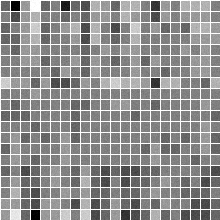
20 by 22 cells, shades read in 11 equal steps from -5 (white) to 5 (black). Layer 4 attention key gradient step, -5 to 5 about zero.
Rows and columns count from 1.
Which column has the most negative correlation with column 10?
9
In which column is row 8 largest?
16
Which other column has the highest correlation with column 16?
7
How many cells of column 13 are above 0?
5
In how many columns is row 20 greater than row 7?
11
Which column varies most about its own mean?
4
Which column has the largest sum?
8
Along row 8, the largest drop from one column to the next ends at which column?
17
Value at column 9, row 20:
-3
